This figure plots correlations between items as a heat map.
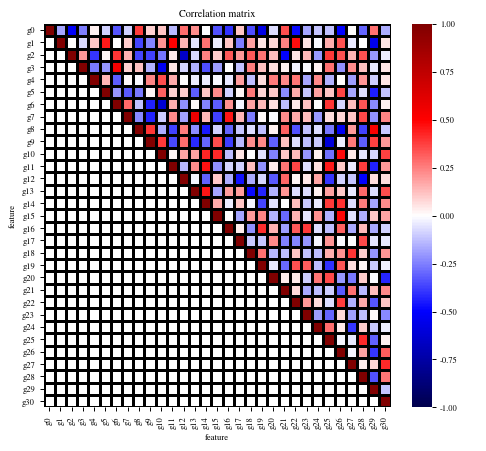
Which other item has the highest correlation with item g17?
g28
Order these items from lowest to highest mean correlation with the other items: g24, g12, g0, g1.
g0, g12, g24, g1
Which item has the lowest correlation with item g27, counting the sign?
g24
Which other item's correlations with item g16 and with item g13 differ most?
g19
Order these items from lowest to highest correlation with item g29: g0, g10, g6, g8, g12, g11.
g11, g6, g10, g12, g0, g8
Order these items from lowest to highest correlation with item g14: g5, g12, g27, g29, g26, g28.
g12, g29, g27, g5, g28, g26
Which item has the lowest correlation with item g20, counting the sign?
g30
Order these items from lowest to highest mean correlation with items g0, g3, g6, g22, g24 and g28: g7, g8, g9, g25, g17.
g9, g8, g17, g7, g25
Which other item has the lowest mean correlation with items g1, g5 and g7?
g29
